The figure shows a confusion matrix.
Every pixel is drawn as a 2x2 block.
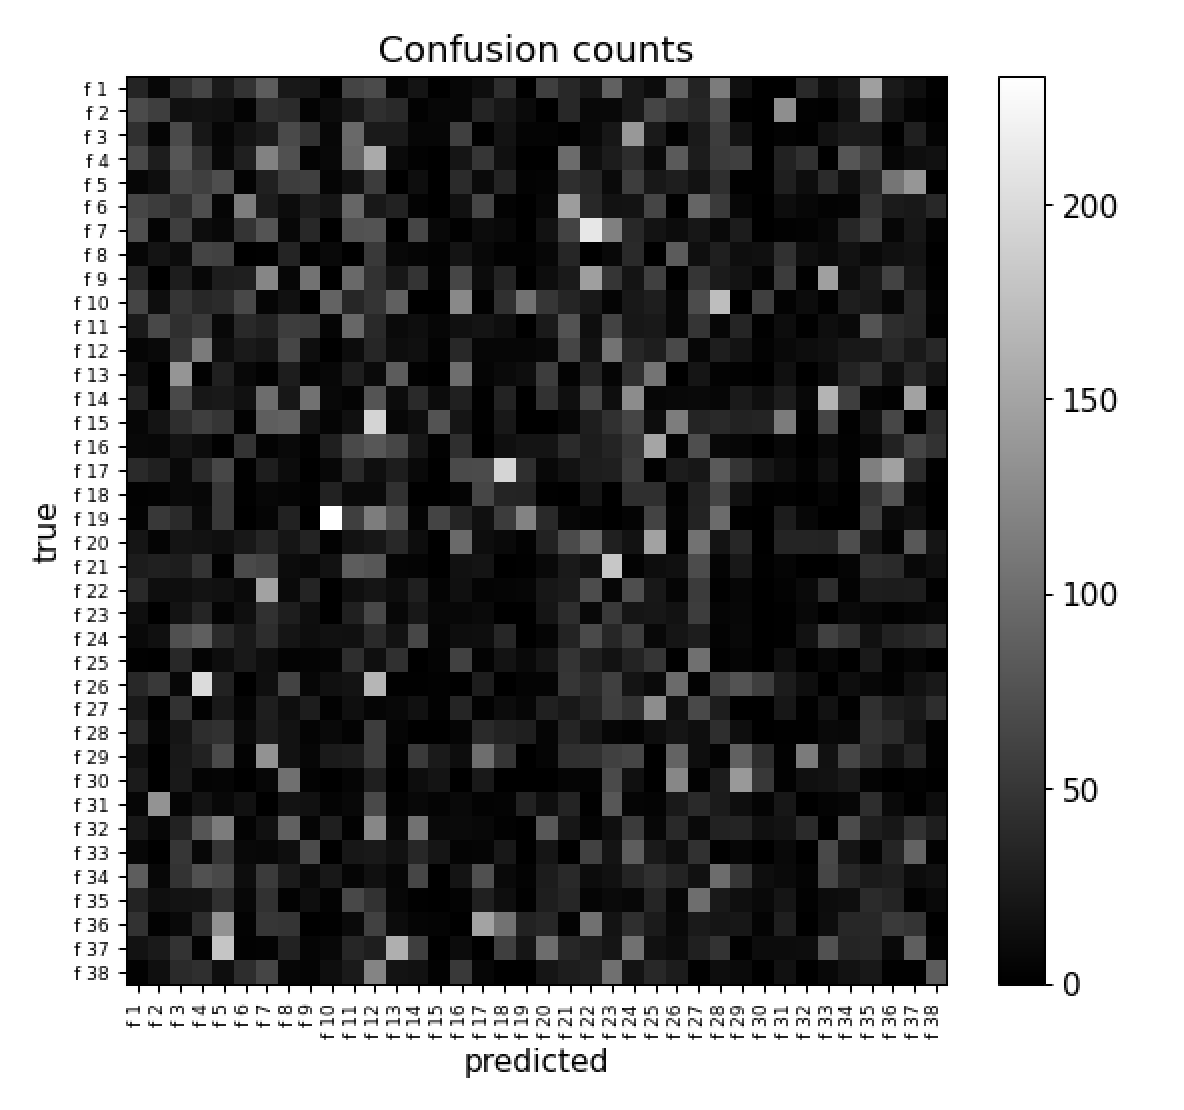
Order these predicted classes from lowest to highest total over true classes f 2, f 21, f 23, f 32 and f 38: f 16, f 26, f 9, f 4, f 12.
f 9, f 16, f 26, f 4, f 12
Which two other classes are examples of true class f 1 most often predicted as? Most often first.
f 35, f 28
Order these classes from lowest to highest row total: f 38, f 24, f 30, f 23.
f 23, f 30, f 38, f 24
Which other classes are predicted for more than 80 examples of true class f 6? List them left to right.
f 11, f 21, f 27
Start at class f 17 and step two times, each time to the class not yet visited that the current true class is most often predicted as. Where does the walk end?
f 36
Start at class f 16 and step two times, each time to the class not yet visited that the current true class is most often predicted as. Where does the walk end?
f 27
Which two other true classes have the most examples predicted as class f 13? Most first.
f 37, f 10
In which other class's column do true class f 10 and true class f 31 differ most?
f 28
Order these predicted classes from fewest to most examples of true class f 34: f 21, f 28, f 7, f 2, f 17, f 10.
f 2, f 10, f 21, f 7, f 17, f 28
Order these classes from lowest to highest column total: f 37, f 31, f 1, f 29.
f 31, f 29, f 1, f 37
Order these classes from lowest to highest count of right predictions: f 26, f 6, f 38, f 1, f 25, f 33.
f 1, f 25, f 33, f 38, f 26, f 6
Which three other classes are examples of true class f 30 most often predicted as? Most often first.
f 29, f 26, f 8
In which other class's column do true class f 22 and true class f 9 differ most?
f 33
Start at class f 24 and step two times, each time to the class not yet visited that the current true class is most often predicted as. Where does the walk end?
f 12
